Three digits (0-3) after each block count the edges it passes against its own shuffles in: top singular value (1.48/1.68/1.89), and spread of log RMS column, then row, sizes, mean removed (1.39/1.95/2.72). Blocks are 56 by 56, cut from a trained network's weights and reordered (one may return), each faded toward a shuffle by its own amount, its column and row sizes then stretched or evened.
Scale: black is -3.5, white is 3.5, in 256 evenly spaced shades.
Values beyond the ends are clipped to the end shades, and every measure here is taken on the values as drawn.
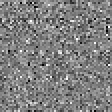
0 1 2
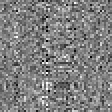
3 2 1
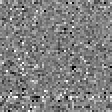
0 1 1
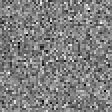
0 1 0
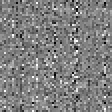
0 3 0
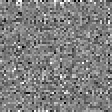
1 1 2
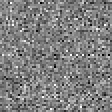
0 0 2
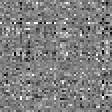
2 2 3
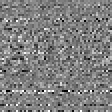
2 0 3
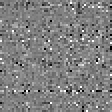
0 2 2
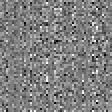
2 3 1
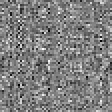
2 2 0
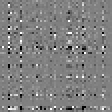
3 3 3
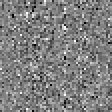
0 2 0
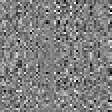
3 3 1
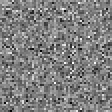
0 1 1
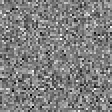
1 0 0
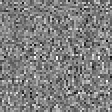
1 1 1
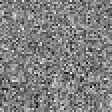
1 1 0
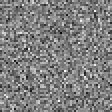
2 0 0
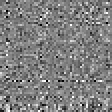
2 2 2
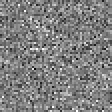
0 0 1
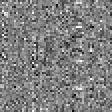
0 2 0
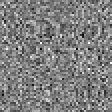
3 2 1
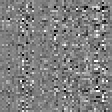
2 3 2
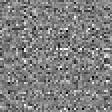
2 2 2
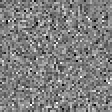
0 0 0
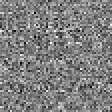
2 1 2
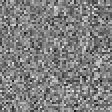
2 0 1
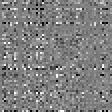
2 3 3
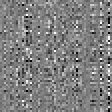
3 3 1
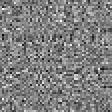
3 1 2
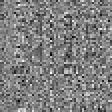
3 2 1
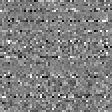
0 1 3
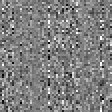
3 3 0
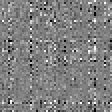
2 3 2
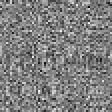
3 1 0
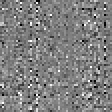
1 3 1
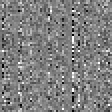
2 3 0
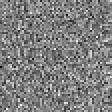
1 0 0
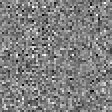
1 2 1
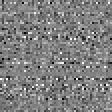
0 0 3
